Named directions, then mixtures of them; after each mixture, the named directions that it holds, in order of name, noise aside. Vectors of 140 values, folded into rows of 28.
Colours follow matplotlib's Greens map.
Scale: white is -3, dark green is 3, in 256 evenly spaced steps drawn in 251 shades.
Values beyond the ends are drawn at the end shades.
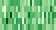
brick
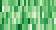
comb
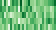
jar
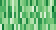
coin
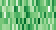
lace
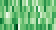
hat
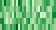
coin, comb, hat.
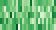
brick, coin, hat.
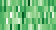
brick, comb, jar.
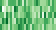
brick, comb, lace.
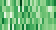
hat, jar, lace.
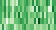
brick, coin, lace.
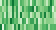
coin.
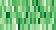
hat, lace.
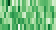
hat, jar.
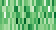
lace.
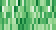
coin, comb, lace.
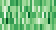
brick, jar.
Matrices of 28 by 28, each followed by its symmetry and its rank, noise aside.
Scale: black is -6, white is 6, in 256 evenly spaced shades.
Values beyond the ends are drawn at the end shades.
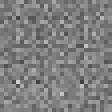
no symmetry, rank six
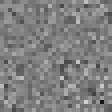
symmetric, rank eight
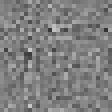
antisymmetric, rank six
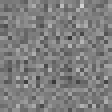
no symmetry, rank six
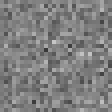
no symmetry, rank six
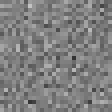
no symmetry, rank six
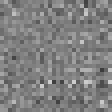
no symmetry, rank four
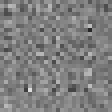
antisymmetric, rank six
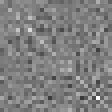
symmetric, rank four
